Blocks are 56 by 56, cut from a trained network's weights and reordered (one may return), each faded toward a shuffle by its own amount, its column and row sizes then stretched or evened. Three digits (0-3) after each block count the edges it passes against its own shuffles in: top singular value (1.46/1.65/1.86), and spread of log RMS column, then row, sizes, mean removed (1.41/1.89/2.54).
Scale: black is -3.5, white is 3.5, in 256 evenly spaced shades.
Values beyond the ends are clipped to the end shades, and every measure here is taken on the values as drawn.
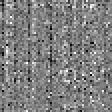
2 2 1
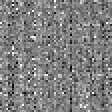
1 2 1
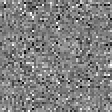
0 2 2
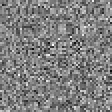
3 1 0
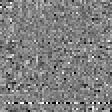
1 0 2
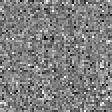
0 1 1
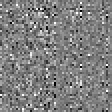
0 3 1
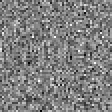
1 0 0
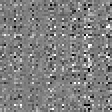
1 3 3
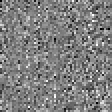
0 3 0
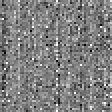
2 2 0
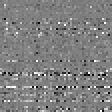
2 0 3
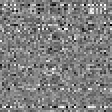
3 1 3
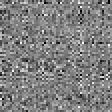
2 2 2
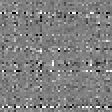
1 2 3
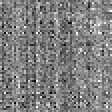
3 0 2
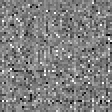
0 0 1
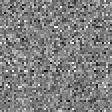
0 1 2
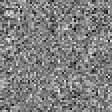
1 1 0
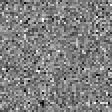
0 1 1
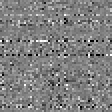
0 2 3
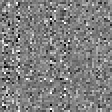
0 3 1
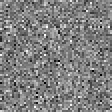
1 1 1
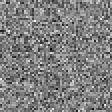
2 0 0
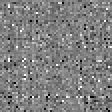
0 1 2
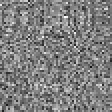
3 1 0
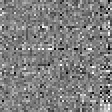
1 2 2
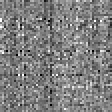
2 0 2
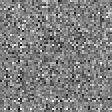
1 1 2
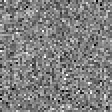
0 0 0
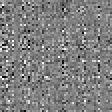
1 3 2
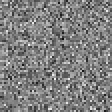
1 0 0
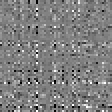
3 3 3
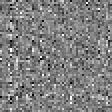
2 3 1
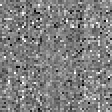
0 1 1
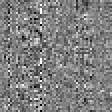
3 3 0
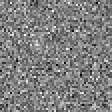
0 0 1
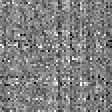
2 0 2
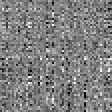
3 3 2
